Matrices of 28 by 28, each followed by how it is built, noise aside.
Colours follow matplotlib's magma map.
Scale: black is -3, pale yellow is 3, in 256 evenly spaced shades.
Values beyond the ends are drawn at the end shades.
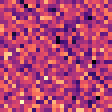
Toeplitz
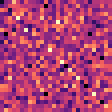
diagonal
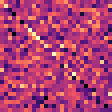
diagonal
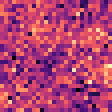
smooth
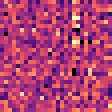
low rank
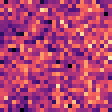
smooth
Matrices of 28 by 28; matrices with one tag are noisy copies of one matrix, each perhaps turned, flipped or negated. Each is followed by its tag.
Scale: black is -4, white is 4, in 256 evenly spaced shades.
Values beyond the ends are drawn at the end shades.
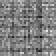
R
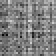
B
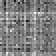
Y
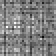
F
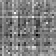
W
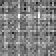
R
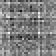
W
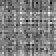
Y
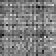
Y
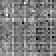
F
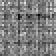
R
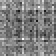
W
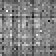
W
